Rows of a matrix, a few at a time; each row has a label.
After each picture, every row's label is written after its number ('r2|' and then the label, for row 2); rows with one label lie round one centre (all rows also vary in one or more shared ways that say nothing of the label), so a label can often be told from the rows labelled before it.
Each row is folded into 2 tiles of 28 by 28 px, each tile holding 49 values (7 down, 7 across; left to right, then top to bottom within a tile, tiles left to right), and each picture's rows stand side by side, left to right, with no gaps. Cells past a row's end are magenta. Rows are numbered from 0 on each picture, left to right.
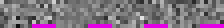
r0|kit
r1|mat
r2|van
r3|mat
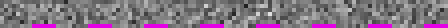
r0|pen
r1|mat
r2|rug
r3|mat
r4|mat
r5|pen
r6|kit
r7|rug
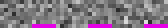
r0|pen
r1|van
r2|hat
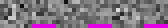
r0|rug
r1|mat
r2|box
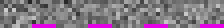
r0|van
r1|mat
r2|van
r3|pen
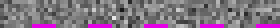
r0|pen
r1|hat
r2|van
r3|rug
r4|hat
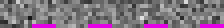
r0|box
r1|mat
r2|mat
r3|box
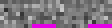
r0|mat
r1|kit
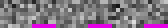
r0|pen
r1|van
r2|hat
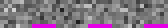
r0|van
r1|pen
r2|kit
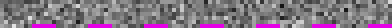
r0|mat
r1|pen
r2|kit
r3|rug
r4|van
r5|hat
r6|van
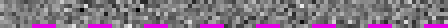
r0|kit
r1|kit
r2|hat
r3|kit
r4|pen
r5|pen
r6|box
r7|box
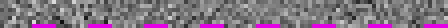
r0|hat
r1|box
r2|mat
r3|van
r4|pen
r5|box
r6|pen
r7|rug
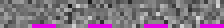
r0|van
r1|pen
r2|mat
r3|van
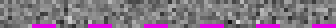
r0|van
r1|box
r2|kit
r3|mat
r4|box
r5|hat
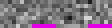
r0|van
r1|pen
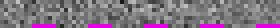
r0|box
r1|van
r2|mat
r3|kit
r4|pen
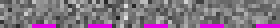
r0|van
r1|pen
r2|rug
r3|hat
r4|box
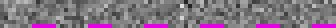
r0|rug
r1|van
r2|rug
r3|rug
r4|hat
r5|pen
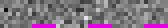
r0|hat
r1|van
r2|pen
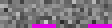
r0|mat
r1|box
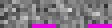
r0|pen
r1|kit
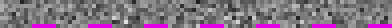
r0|kit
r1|kit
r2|box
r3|van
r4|van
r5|kit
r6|box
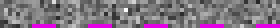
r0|box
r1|hat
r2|rug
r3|pen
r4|pen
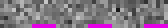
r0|pen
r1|van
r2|mat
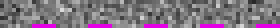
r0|pen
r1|kit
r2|hat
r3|van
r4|hat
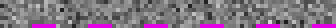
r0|hat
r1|mat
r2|kit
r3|van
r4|mat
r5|box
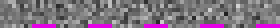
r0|rug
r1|hat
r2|pen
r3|van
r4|rug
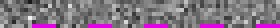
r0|van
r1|rug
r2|mat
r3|kit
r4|hat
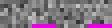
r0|box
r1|pen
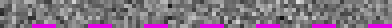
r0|rug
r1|box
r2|hat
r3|hat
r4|hat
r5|box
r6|pen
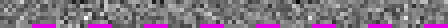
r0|van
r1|mat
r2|mat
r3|kit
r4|box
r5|hat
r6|van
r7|rug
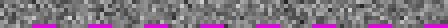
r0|pen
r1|pen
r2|pen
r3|rug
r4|hat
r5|pen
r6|van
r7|hat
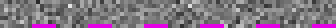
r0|kit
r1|rug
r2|van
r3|pen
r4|van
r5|pen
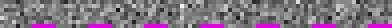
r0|mat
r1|mat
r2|pen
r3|rug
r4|mat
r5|box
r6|kit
